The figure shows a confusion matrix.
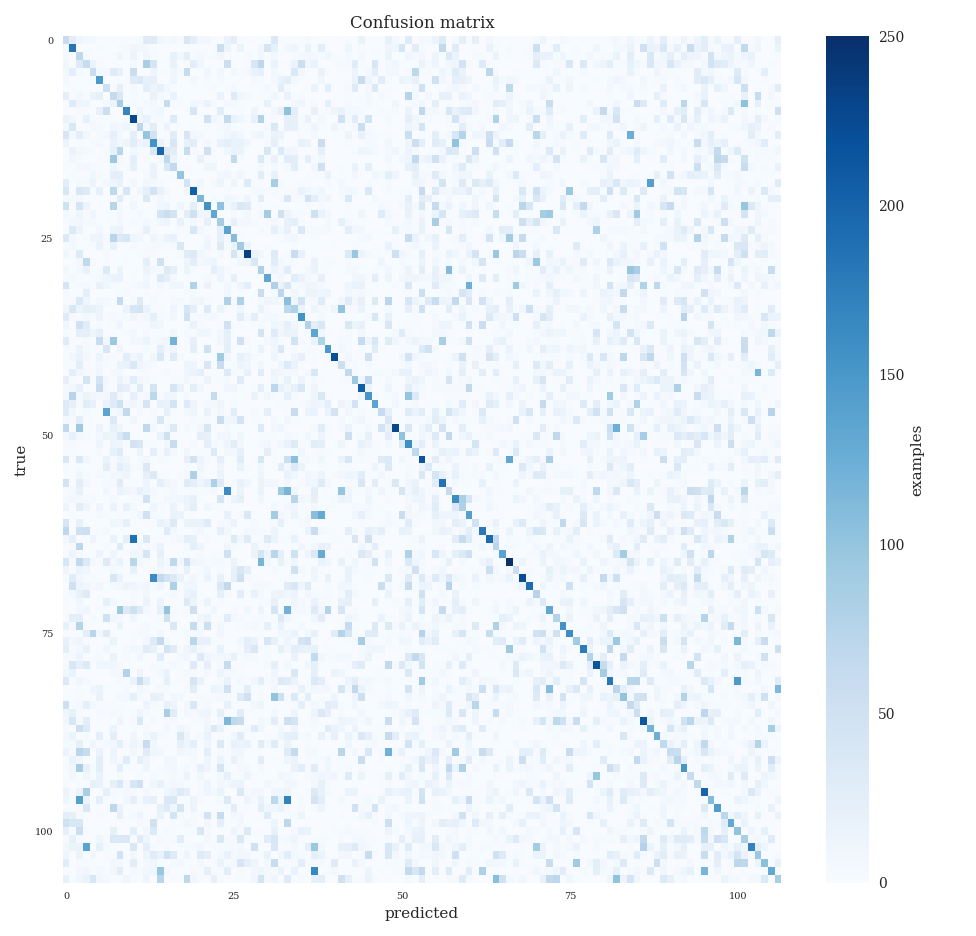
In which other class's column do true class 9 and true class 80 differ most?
33
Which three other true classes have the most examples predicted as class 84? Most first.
12, 29, 81
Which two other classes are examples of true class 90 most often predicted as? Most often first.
48, 58
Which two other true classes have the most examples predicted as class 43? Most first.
27, 82
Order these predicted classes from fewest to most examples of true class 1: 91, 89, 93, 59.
59, 91, 89, 93
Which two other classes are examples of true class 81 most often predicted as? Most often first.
100, 53
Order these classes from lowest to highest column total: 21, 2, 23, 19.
21, 23, 19, 2
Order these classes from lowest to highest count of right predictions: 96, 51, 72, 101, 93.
93, 101, 96, 72, 51
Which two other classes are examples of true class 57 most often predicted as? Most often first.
24, 33
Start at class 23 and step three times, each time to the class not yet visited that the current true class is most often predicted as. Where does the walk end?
75
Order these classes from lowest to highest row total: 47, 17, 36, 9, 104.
17, 36, 104, 9, 47
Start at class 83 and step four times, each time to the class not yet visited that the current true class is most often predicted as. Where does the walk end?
16
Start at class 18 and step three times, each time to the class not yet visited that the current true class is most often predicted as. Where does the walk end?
37
